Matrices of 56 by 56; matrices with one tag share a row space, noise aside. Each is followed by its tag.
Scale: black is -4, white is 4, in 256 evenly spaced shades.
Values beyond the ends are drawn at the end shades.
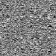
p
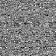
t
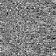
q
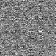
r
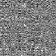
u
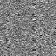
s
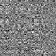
u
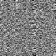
s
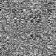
p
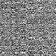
r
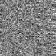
q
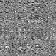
u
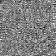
q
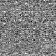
t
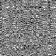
p
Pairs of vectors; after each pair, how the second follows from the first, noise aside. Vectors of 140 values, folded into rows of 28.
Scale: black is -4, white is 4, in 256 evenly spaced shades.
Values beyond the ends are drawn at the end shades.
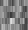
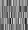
sign-scrambled.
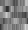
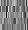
sign-scrambled.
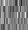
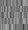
reversed, negated, shrunk.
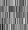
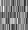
wrapped around, negated.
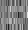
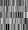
copied.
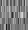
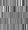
reversed, negated, partly zeroed.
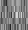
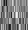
copied.
